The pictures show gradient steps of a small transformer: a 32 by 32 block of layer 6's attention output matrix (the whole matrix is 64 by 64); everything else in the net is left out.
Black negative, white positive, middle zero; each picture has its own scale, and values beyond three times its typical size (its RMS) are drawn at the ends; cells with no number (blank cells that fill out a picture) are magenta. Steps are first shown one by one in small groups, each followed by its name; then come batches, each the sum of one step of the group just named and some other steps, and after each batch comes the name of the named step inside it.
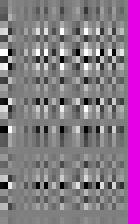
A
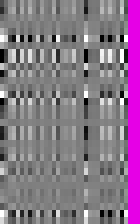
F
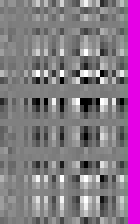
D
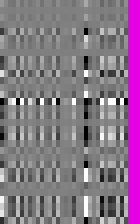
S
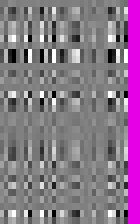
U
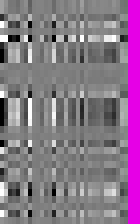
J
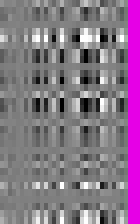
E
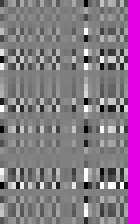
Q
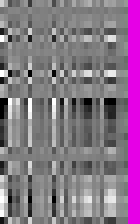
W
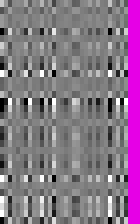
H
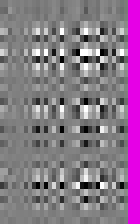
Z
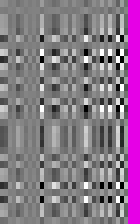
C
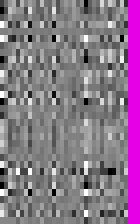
F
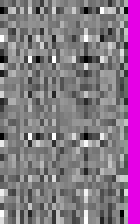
F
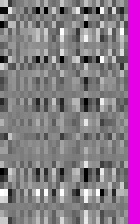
E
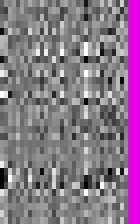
Z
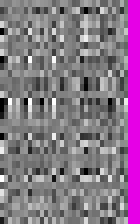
H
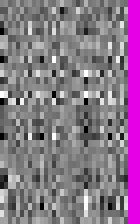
S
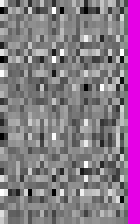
C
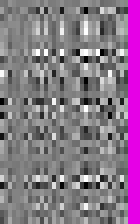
Z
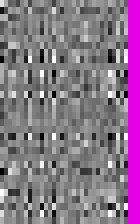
U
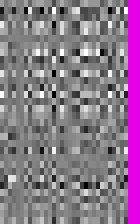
Z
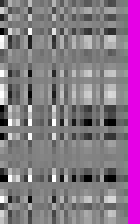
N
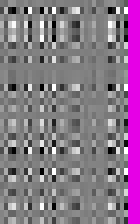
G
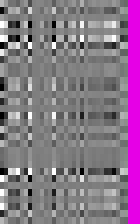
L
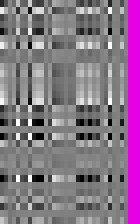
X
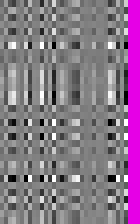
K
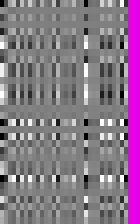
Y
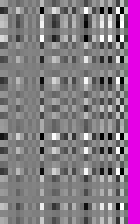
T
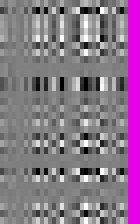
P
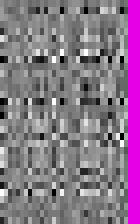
P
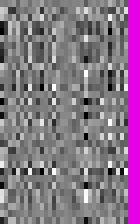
G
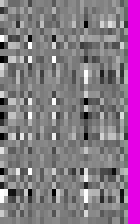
L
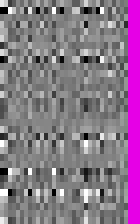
L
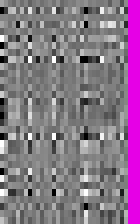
L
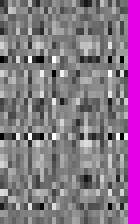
X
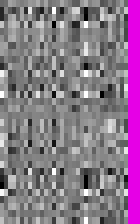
G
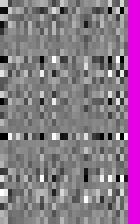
T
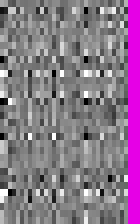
K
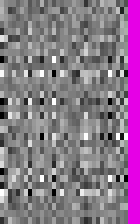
T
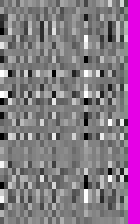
Y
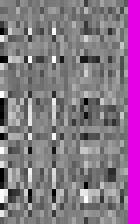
N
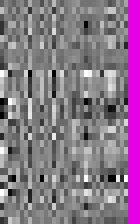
K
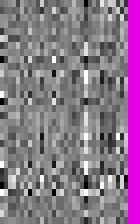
T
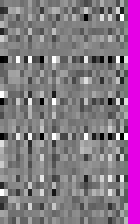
T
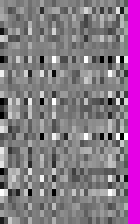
T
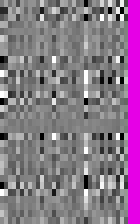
T
